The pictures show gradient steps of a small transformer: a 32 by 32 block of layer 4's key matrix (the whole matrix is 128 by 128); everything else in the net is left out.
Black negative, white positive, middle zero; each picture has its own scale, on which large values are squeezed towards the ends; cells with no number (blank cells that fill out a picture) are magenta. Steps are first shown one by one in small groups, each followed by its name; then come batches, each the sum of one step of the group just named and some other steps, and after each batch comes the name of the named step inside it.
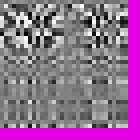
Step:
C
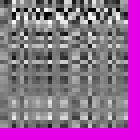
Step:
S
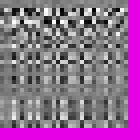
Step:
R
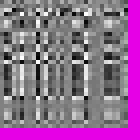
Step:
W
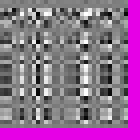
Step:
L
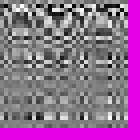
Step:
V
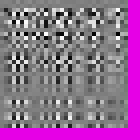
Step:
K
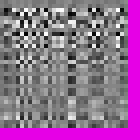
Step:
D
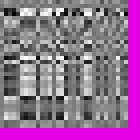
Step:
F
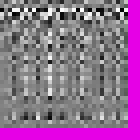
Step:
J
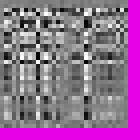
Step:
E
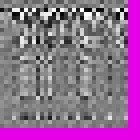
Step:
J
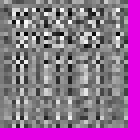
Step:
K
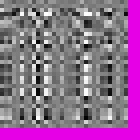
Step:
L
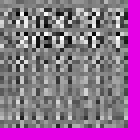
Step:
K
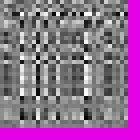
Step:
W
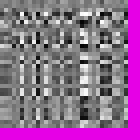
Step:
L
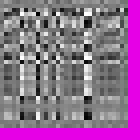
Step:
E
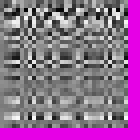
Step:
S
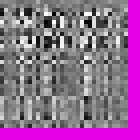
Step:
R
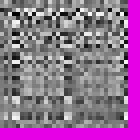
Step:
F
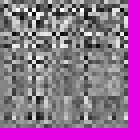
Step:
V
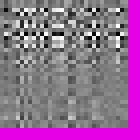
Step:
D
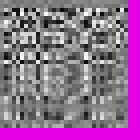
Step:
E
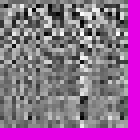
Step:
V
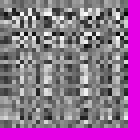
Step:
L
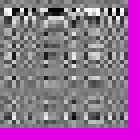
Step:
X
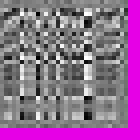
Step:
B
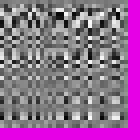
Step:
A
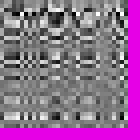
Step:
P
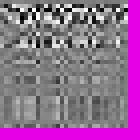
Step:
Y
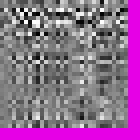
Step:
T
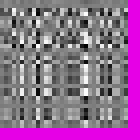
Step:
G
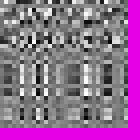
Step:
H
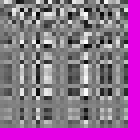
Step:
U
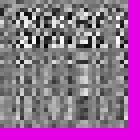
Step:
U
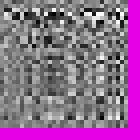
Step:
A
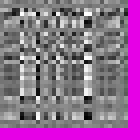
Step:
B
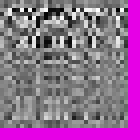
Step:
X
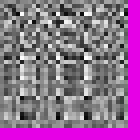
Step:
B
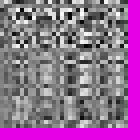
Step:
U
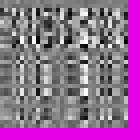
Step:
G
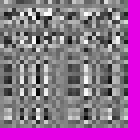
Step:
H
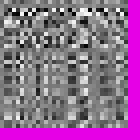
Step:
P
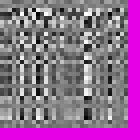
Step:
B
